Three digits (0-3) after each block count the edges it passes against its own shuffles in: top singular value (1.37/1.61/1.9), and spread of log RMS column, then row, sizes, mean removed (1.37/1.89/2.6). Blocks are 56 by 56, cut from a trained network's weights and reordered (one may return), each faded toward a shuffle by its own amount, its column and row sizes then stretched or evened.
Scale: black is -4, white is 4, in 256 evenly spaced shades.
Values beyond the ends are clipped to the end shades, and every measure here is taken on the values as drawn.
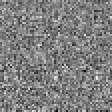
2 0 2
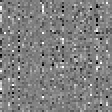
1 3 1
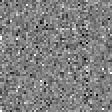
0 2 0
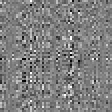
3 3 1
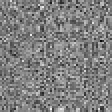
3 2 0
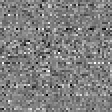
0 1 3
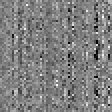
3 3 0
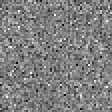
1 0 0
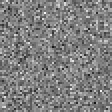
0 0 0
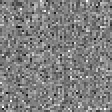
1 0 1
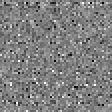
0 0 2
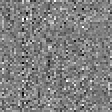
1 2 1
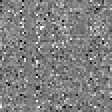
0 2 0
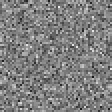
1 0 0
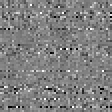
1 0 3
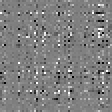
1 3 3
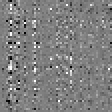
2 3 2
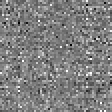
1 1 0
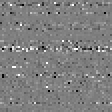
1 0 3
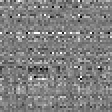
3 1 3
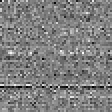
3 1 2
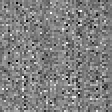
1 2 0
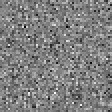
0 1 1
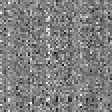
2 2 1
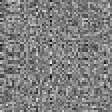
3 2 0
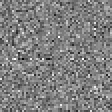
1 1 1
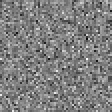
1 1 0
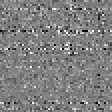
1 0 3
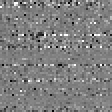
1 0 3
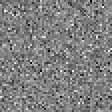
0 0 1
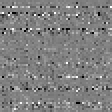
1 1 3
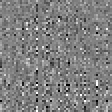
3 3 2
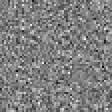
2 1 0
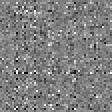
2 2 2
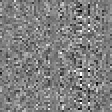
3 3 0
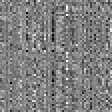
3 3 0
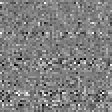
2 1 3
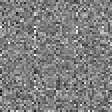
2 2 1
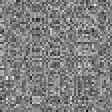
3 1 0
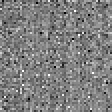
1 0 0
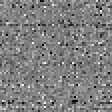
0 1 2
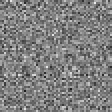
3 1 1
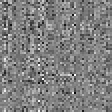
3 3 2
